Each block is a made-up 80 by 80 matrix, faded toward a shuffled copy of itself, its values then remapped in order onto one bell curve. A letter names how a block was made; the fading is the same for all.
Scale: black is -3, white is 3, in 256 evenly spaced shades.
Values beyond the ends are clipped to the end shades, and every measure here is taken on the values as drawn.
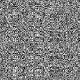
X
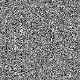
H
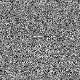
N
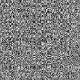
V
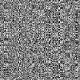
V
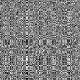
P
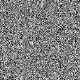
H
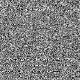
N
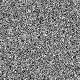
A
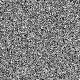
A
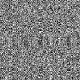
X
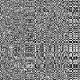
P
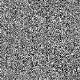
H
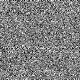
N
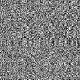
X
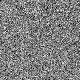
A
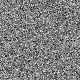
A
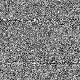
N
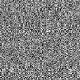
X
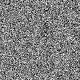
A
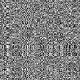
V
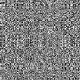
V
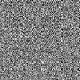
X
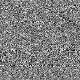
N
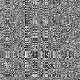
P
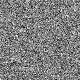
A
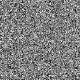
H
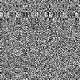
X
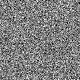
A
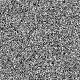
A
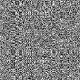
X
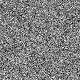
A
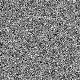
A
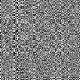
P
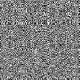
X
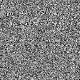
N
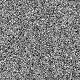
A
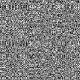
X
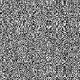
X
